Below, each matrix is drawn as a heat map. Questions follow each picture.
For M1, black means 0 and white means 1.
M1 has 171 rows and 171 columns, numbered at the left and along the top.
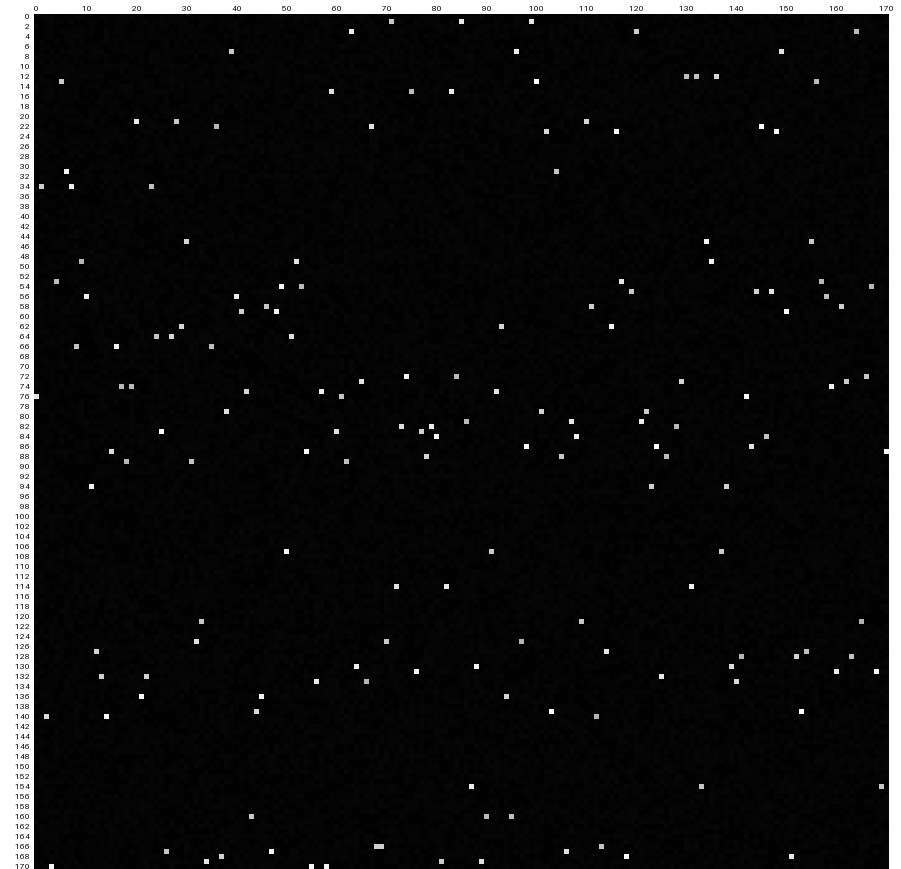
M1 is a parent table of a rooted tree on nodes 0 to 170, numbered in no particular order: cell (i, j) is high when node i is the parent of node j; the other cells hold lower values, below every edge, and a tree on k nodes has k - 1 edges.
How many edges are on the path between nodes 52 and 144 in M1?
6
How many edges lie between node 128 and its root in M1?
3
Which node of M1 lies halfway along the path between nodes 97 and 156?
132
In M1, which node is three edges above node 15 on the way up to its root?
127
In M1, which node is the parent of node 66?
133
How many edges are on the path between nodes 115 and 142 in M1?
9
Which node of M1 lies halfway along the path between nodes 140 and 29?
169
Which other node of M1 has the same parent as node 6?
104
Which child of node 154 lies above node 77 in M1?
87
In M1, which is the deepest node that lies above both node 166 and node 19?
72
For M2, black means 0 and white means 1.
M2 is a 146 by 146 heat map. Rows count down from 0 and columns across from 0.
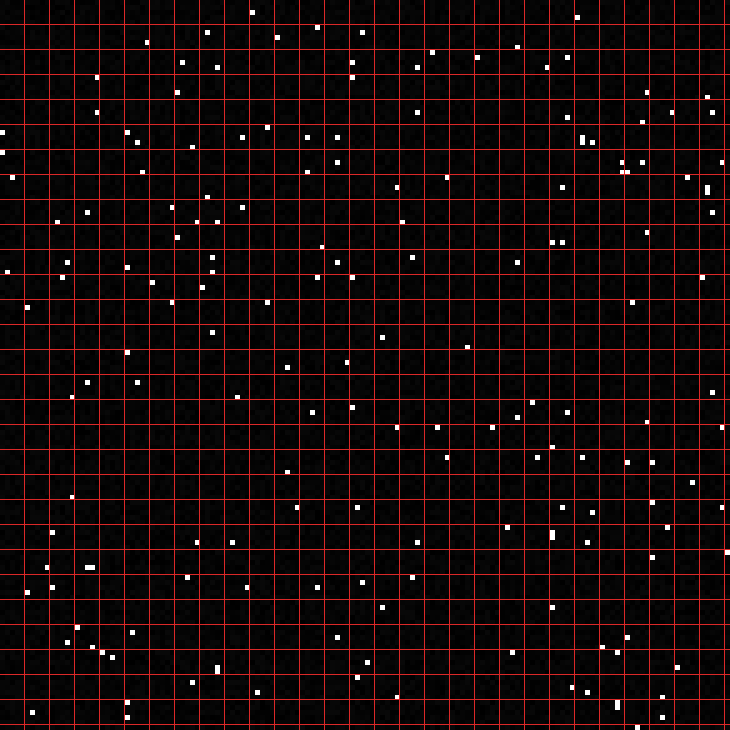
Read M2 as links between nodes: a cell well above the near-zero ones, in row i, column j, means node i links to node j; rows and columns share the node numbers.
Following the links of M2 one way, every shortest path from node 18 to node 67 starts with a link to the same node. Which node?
node 35
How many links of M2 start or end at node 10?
3
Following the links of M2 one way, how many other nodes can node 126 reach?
4
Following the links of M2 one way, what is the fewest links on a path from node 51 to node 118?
7
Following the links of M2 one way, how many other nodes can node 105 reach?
8
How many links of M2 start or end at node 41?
4
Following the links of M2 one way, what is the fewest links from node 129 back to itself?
2
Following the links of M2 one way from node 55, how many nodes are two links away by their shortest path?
3
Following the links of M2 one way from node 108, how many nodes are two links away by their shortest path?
6
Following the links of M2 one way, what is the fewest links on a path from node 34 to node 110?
4
